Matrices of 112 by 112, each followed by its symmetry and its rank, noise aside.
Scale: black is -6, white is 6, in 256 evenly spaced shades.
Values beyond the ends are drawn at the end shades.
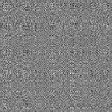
no symmetry, rank eight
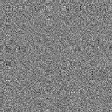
antisymmetric, rank twelve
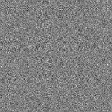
no symmetry, rank twelve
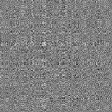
no symmetry, rank eight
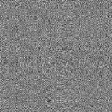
no symmetry, rank twelve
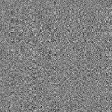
no symmetry, rank twelve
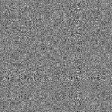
antisymmetric, rank twelve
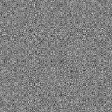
symmetric, rank eight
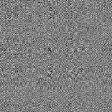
no symmetry, rank eight
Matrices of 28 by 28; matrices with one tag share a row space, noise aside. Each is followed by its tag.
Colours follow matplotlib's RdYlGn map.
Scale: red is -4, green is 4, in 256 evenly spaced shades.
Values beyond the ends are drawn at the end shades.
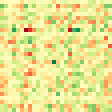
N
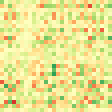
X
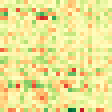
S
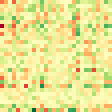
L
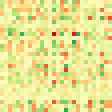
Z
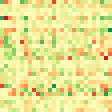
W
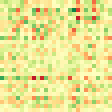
L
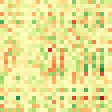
X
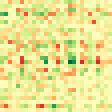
S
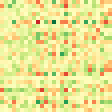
Z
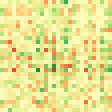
Z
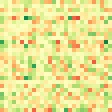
N
